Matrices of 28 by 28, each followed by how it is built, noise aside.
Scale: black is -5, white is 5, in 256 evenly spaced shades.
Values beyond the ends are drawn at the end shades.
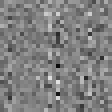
uneven columns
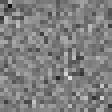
block diagonal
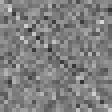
diagonal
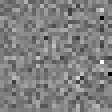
uneven columns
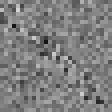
banded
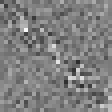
banded
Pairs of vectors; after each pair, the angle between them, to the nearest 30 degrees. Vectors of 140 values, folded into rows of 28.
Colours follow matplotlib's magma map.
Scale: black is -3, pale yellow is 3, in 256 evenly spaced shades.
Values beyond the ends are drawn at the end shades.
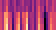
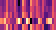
60 degrees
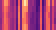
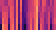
120 degrees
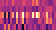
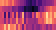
60 degrees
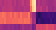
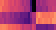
150 degrees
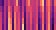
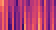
150 degrees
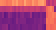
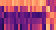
30 degrees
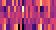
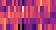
30 degrees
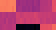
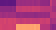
150 degrees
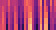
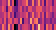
90 degrees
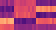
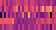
60 degrees
